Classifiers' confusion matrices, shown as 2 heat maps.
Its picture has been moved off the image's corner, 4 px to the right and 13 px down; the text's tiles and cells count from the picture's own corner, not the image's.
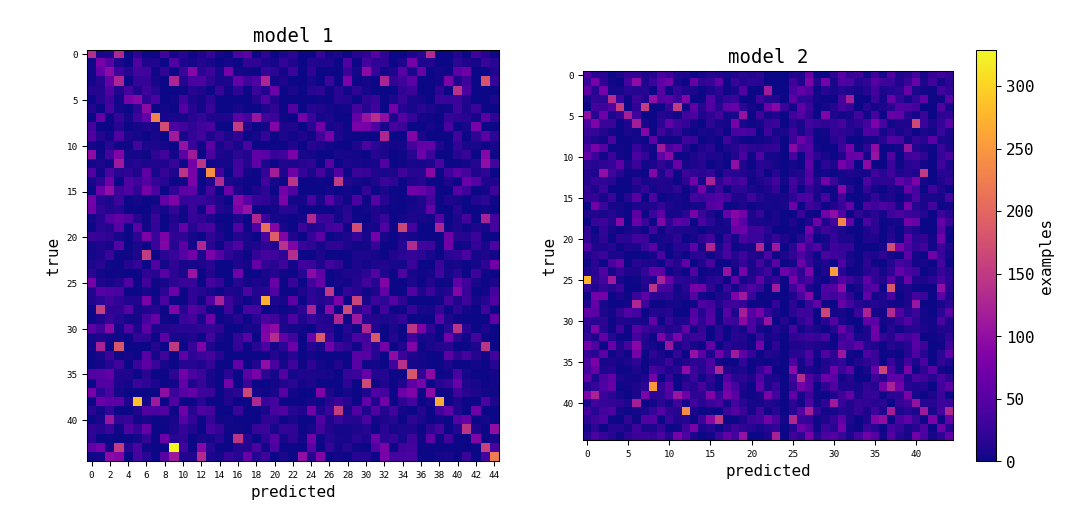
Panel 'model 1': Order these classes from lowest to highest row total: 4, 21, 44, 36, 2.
4, 36, 2, 21, 44
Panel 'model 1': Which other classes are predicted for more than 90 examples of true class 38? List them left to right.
5, 7, 18
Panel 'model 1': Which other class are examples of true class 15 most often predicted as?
2
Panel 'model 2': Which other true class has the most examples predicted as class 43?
26
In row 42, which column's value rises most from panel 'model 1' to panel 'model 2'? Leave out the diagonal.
25
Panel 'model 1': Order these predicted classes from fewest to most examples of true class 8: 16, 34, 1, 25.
1, 34, 25, 16
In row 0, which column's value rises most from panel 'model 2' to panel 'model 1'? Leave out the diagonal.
3
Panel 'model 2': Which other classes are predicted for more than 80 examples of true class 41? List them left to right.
12, 27, 37, 44
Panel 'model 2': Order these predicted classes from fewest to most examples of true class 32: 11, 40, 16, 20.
20, 16, 40, 11
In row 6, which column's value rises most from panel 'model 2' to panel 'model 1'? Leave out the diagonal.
33
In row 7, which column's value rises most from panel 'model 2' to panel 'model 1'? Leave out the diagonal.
31
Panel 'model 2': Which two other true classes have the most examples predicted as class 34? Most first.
29, 11
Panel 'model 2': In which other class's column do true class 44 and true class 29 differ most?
23
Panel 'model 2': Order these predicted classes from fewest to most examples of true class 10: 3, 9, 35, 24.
24, 3, 9, 35
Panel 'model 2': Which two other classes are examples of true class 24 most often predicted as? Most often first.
30, 17
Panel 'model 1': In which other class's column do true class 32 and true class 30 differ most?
3
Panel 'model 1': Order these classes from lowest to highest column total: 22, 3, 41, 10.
41, 22, 10, 3
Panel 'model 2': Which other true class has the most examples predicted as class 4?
18
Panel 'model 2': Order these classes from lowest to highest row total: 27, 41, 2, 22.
22, 2, 27, 41
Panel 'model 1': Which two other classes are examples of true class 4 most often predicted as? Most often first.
40, 20
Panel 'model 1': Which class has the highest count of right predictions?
38
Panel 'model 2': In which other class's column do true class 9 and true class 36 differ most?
16
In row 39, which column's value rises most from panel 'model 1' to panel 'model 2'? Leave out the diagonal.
1
